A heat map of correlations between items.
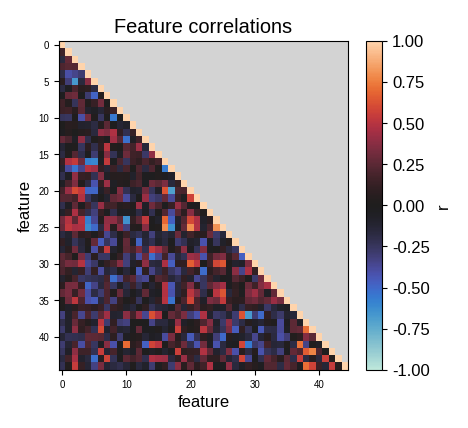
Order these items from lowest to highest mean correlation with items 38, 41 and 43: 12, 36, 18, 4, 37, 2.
36, 4, 12, 18, 2, 37
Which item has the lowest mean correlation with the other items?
5
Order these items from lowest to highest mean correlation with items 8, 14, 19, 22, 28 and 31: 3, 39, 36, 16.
36, 3, 39, 16
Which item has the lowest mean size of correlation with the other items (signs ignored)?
11
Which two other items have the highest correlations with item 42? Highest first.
39, 38
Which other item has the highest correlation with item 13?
24
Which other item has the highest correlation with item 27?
31
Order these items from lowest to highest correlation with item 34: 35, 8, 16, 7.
8, 7, 35, 16
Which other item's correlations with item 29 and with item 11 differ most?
37
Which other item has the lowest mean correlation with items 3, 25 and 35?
17
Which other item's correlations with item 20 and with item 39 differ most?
25
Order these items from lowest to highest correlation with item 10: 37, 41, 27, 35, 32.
35, 32, 27, 37, 41
